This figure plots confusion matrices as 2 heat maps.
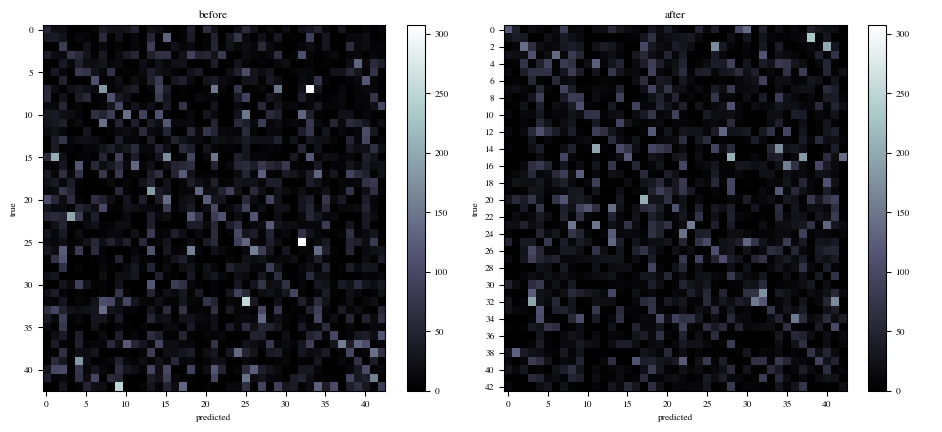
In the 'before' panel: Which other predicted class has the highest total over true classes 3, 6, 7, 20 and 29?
33
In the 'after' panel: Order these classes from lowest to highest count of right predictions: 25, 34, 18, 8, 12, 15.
18, 34, 12, 8, 25, 15
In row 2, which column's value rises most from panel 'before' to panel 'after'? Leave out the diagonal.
40
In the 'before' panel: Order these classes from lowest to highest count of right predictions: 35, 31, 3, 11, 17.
11, 35, 3, 31, 17
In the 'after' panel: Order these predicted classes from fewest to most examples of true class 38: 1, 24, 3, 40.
24, 3, 40, 1
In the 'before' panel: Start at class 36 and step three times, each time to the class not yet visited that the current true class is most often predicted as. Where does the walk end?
17
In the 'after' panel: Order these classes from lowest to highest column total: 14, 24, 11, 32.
24, 14, 32, 11
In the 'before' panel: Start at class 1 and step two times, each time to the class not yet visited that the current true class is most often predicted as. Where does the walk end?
21
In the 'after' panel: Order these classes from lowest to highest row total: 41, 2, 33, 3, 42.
42, 41, 33, 3, 2
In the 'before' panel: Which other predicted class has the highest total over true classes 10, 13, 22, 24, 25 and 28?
32
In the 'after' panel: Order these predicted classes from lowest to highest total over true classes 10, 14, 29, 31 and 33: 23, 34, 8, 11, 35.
23, 35, 8, 34, 11
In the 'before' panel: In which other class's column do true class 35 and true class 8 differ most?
14
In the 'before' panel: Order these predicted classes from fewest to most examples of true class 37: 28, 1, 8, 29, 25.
29, 25, 1, 8, 28
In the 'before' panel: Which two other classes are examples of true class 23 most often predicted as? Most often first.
28, 35
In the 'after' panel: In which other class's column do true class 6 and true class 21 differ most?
13
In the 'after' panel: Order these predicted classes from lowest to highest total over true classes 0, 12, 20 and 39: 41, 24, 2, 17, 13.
2, 24, 13, 41, 17
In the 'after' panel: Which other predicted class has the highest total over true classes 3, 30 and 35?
6
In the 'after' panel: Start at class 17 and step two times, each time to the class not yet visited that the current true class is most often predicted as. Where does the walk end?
28
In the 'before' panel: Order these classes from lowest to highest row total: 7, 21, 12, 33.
12, 21, 33, 7
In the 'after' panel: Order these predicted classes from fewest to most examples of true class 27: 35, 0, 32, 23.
23, 0, 35, 32
